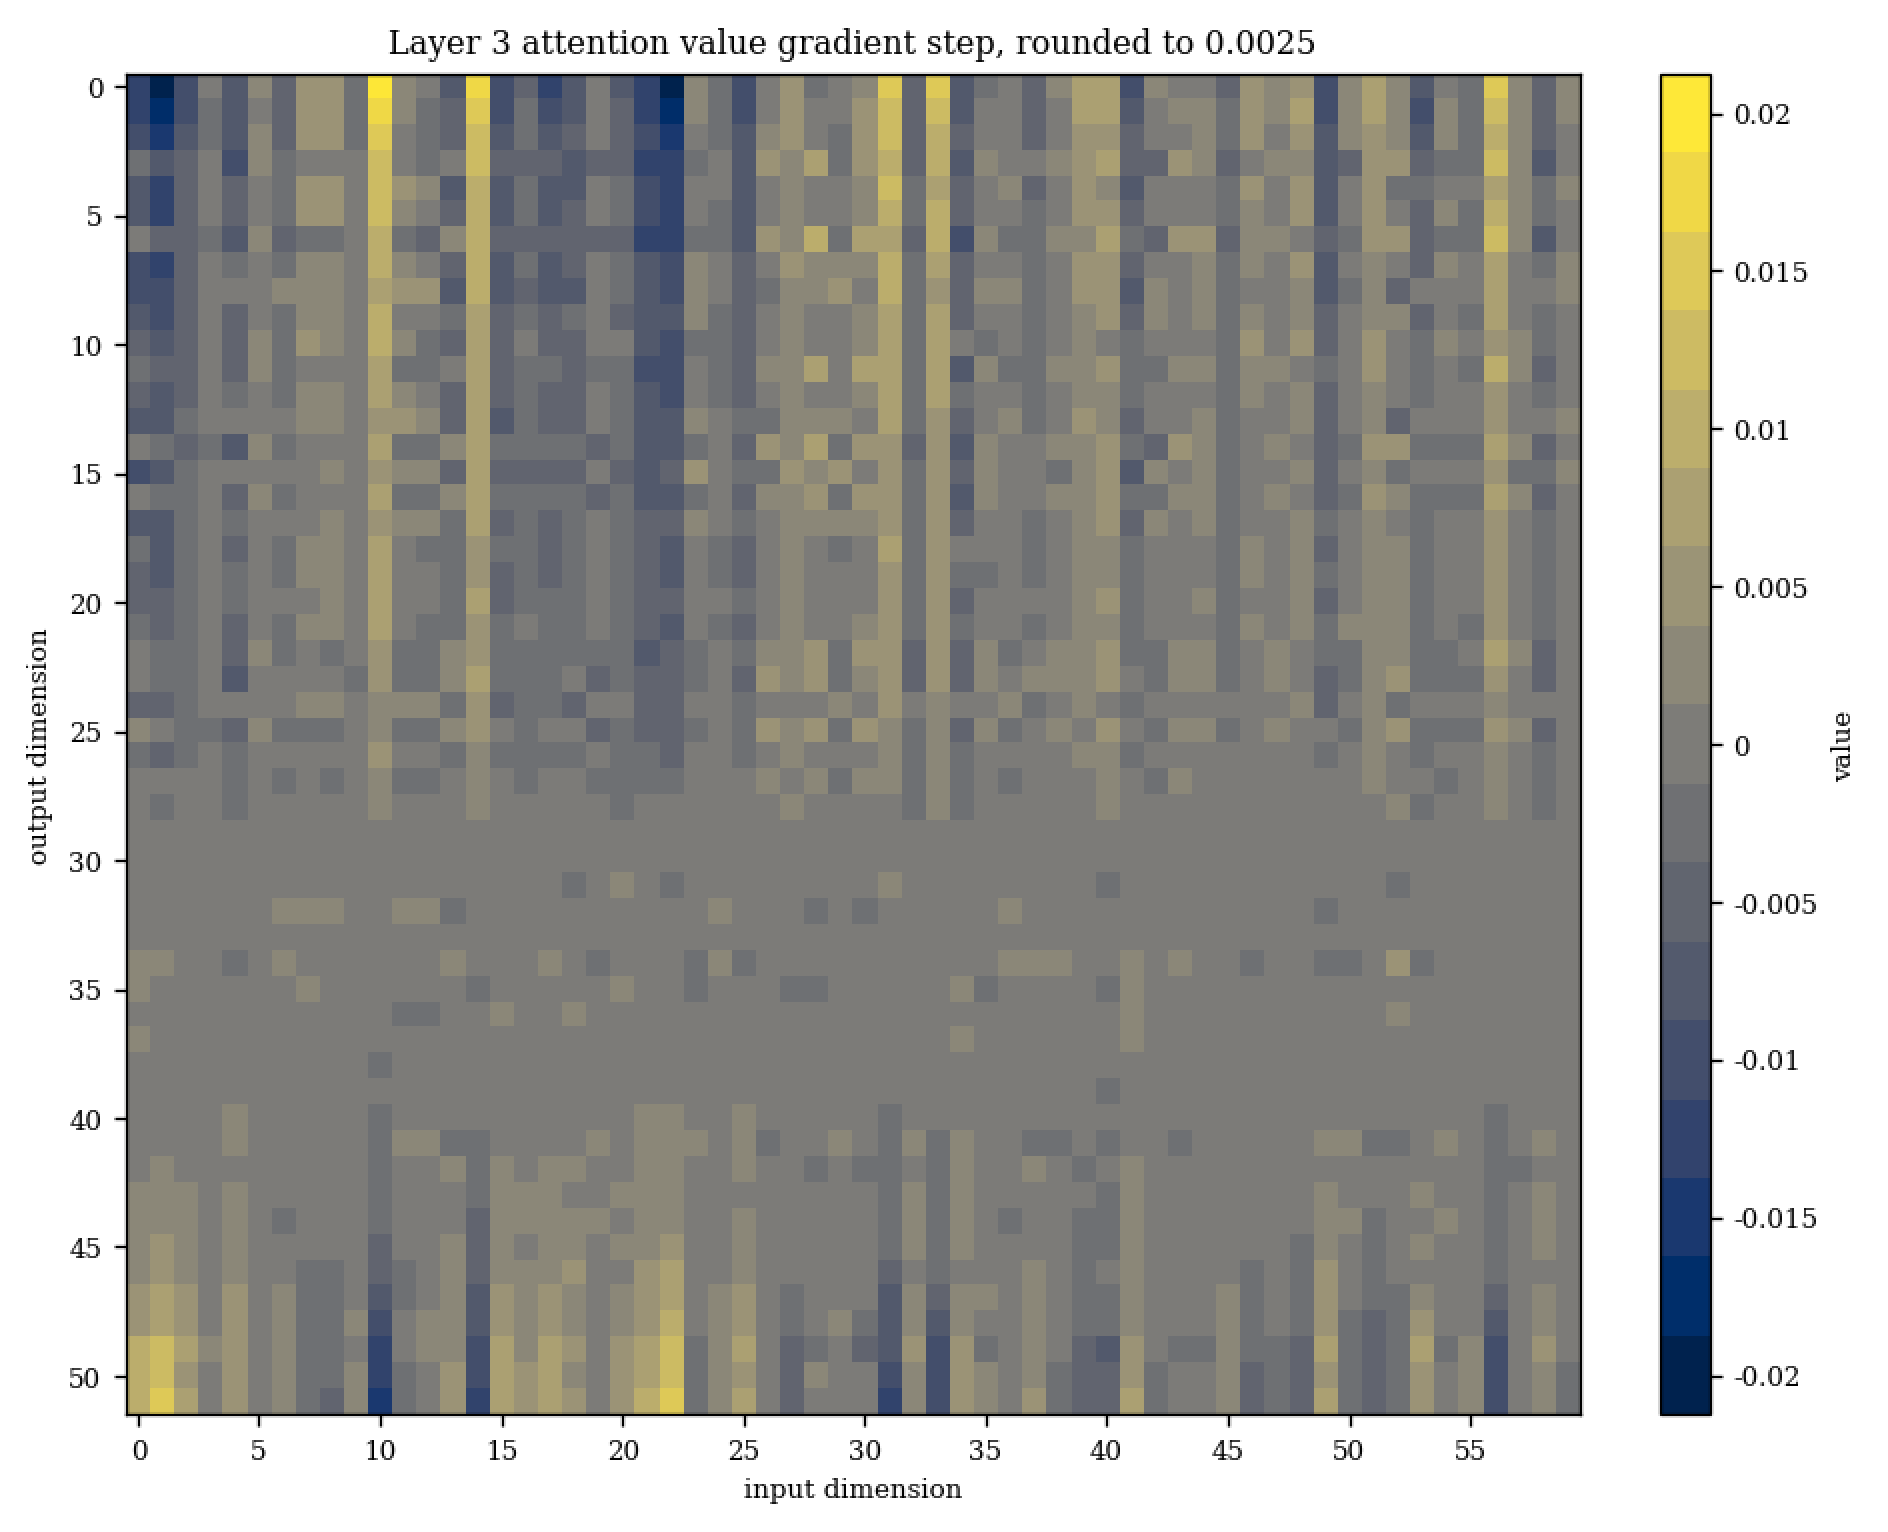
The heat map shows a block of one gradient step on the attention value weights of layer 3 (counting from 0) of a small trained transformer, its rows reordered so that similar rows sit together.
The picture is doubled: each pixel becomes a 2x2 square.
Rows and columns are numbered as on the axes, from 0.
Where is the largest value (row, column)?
0, 10
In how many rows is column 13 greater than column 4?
17
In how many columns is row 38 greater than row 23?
26
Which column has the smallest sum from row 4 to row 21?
22
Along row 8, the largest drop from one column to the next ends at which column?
15
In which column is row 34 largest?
52
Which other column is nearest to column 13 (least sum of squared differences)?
37
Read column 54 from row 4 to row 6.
0 0.0025 -0.0025
